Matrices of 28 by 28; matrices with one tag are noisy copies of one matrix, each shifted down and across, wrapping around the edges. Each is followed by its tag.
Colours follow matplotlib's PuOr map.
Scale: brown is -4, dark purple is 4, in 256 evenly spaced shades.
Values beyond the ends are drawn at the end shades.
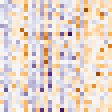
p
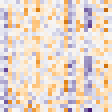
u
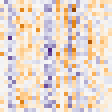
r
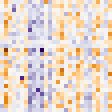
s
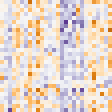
s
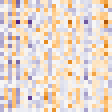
p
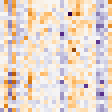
r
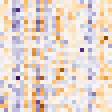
r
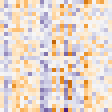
r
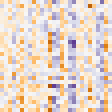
u
